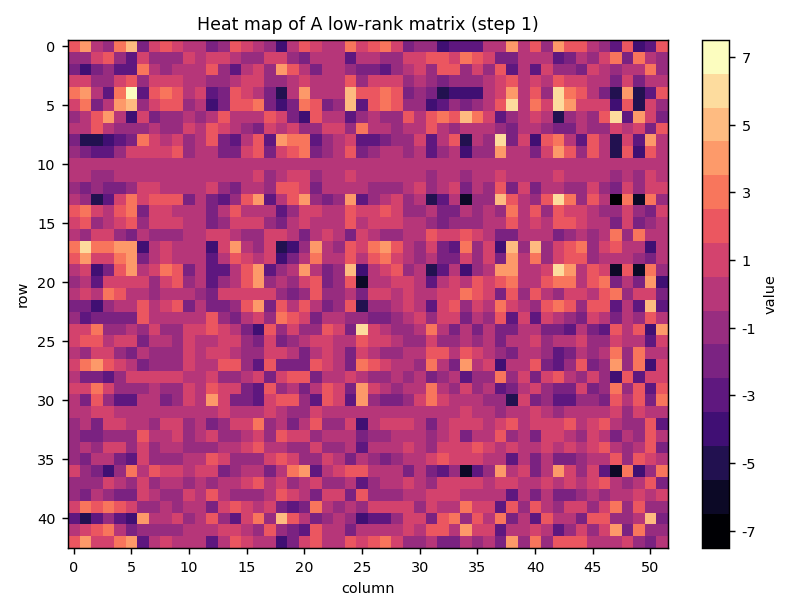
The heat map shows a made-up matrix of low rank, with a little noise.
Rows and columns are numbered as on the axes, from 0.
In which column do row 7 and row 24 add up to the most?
25
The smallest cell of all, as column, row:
47, 13
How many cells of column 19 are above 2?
2
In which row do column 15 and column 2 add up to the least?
8
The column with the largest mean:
42
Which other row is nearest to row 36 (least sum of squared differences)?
28
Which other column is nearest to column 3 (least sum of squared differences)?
34
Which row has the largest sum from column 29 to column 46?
20
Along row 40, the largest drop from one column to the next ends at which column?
51
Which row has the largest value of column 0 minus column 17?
4
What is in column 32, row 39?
0
